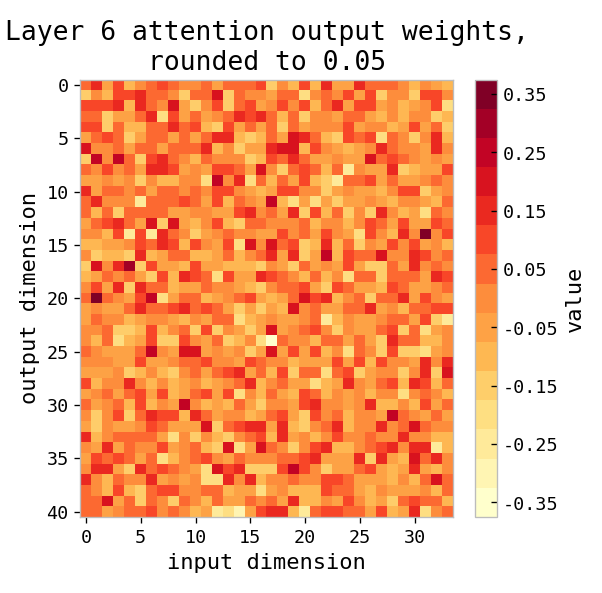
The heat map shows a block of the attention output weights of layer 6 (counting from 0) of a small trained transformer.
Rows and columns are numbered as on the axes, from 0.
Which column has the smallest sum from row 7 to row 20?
23
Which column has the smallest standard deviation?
25
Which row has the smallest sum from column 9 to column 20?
40
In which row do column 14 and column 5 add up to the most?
36
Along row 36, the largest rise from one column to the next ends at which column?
12
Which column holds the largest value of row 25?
6
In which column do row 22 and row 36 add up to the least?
22
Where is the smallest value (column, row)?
17, 24
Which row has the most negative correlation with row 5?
32
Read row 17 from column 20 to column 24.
0.05 -0.05 0 -0.05 0.1
